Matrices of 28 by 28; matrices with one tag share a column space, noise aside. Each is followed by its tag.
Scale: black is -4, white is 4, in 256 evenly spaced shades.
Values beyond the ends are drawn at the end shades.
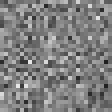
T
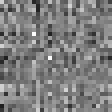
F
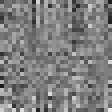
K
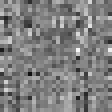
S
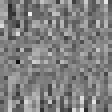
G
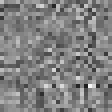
T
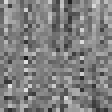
K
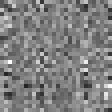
T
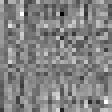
G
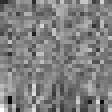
G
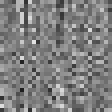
K
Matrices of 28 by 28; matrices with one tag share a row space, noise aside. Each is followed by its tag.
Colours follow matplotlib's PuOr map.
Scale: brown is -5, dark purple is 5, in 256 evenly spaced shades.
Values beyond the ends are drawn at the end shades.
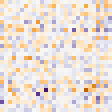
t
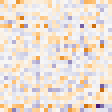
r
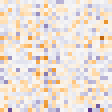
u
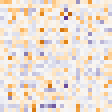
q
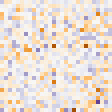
t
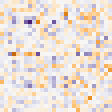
t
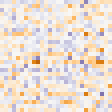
r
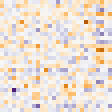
r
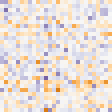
u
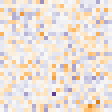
t
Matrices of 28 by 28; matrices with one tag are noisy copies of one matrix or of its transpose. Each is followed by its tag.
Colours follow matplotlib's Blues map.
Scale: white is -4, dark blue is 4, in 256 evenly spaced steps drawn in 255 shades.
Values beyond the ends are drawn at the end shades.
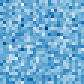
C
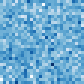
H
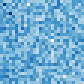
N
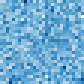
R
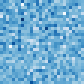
C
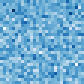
N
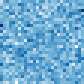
R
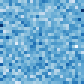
R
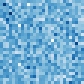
N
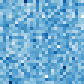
R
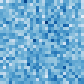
R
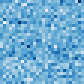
C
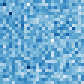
N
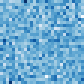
R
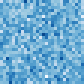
R
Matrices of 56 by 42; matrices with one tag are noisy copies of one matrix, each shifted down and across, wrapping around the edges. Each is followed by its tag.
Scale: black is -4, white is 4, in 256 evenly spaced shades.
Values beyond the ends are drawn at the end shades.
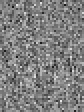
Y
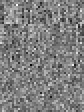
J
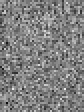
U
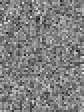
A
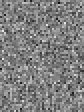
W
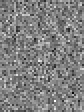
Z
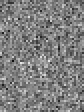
U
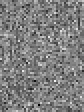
U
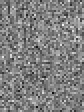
U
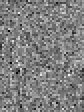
A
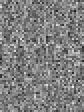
Z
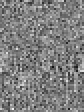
J
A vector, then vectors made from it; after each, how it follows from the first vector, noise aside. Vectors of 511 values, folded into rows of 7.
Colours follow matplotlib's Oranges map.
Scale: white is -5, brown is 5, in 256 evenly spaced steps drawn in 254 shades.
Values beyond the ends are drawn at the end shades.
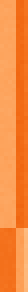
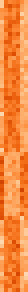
wrapped around, negated.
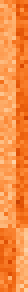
copied.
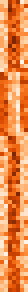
wrapped around, scaled up.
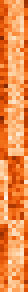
wrapped around, scaled up.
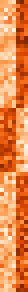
wrapped around, scaled up.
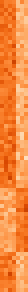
wrapped around, negated.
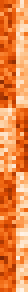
wrapped around, negated, scaled up.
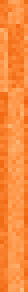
wrapped around, shrunk.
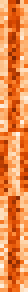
wrapped around, scaled up.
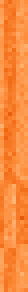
wrapped around, shrunk.
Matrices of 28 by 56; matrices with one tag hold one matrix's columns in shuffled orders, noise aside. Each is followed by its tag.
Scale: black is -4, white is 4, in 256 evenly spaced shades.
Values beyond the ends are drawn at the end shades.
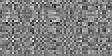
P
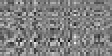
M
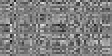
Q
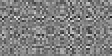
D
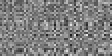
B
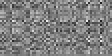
P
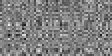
B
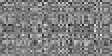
Q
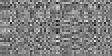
P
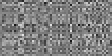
Q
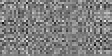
P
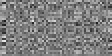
P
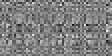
Q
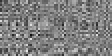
B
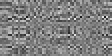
D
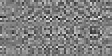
D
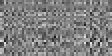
M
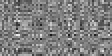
B
